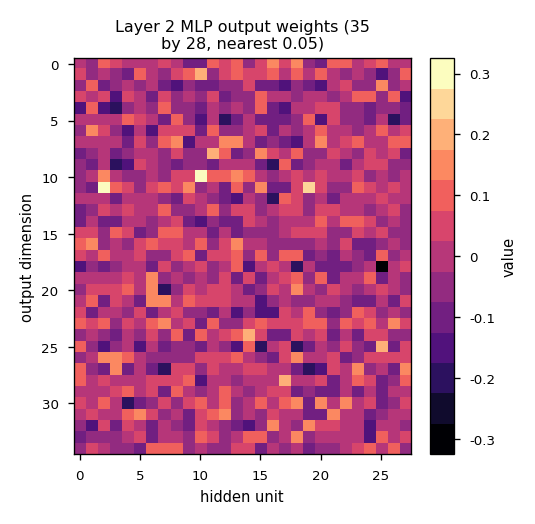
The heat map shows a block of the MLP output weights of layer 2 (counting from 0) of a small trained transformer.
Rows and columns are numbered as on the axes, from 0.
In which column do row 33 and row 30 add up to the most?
18
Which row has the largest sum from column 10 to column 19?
10
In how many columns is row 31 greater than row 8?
13
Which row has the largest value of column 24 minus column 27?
3
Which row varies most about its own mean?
11
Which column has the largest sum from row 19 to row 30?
17
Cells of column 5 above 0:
9
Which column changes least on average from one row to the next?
21
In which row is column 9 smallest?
7
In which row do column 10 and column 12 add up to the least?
5
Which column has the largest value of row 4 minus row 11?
1
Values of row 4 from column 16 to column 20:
-0.1 -0.15 0 0 0.05
